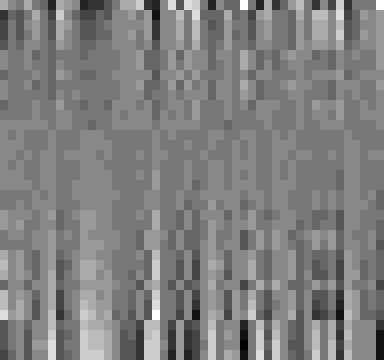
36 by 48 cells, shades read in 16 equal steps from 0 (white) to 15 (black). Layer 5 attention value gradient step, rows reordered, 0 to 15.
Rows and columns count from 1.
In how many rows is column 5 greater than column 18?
14
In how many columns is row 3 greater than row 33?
22
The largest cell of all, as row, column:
35, 31
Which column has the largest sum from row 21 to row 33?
43
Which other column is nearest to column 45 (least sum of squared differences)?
30
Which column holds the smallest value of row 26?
20
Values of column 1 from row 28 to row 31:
5 9 4 4
